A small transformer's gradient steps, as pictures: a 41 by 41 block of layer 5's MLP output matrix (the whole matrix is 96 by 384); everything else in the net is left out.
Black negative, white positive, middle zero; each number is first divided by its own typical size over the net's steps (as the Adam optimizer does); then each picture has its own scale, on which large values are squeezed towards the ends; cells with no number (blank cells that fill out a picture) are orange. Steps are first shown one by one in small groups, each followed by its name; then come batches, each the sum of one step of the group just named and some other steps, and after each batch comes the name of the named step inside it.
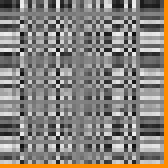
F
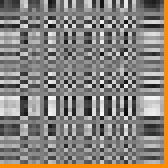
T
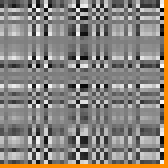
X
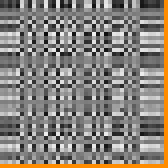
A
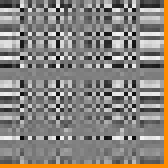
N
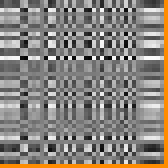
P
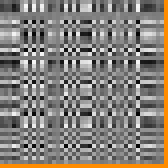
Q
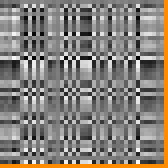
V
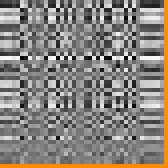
N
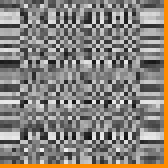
P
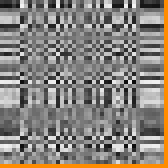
F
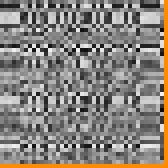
Q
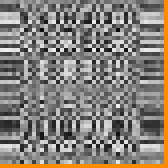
A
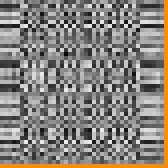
F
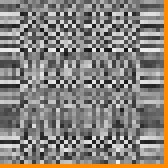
A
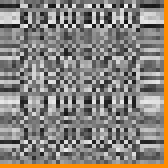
T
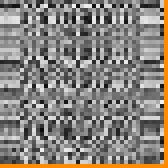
X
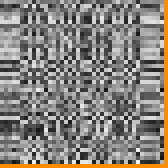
V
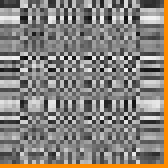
V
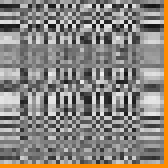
T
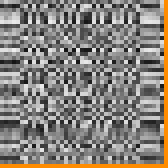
Q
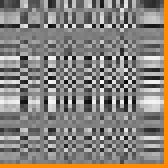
T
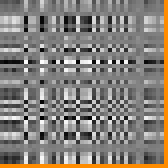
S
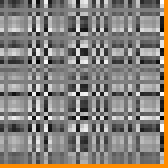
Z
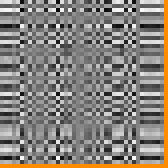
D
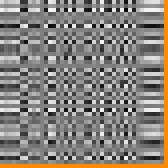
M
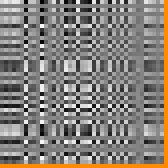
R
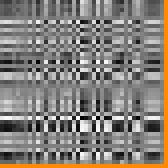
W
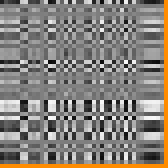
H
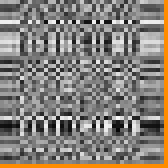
W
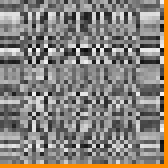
Z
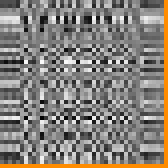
S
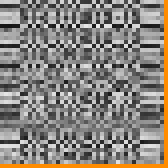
D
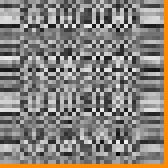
M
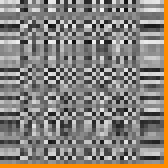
M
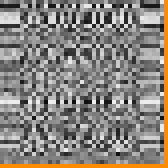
Z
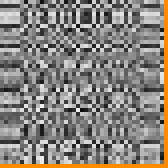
R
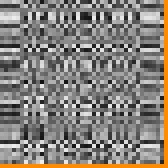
R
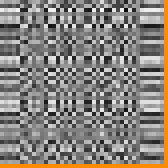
M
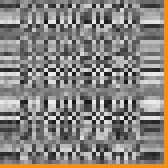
H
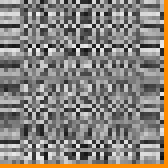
R
